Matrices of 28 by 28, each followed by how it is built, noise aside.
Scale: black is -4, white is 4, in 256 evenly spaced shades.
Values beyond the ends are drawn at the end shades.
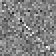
diagonal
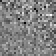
upper triangular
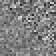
upper triangular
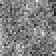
smooth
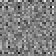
low rank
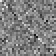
diagonal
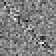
banded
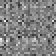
low rank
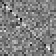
diagonal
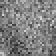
smooth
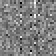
uneven columns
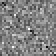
diagonal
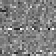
uneven rows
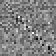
banded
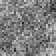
smooth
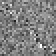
banded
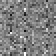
uneven columns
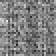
blocks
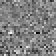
uneven rows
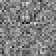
low rank
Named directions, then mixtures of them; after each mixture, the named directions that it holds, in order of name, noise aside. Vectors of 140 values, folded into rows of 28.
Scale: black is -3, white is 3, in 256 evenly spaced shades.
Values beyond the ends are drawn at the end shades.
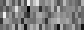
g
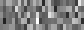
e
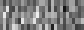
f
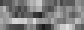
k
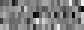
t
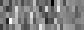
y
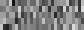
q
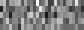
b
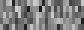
e, g, q.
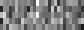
b, f, g.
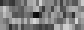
b, k, t.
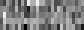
f, g, k.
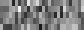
f, g, q.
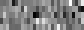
t.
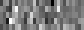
y.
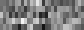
b, e, k.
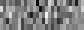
b.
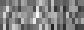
f.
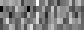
b, e, g.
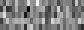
b, g, k.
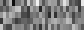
g, q, t.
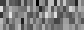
b.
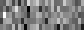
g.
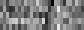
b, k, y.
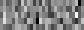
e.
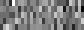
q.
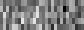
f.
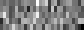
b, f, g.
